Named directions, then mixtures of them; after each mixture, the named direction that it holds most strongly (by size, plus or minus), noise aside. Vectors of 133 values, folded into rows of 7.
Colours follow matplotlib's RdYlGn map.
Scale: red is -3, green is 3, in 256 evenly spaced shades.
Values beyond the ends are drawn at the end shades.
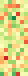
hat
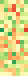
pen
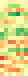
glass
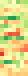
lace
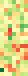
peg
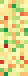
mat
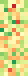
pen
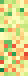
peg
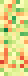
mat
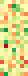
mat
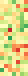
peg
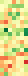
glass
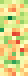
lace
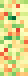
hat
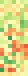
peg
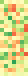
pen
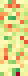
hat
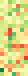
peg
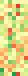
hat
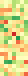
lace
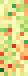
peg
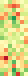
hat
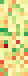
mat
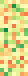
mat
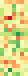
lace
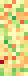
hat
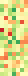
pen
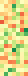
mat
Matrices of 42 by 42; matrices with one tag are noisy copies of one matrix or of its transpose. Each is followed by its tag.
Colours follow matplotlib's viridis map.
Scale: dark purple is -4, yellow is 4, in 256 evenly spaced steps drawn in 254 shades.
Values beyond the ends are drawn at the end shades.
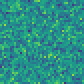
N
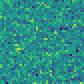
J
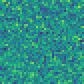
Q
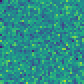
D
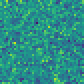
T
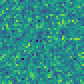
Q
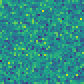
J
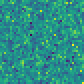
Q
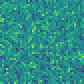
T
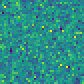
N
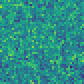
T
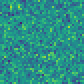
N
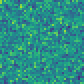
J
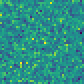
J
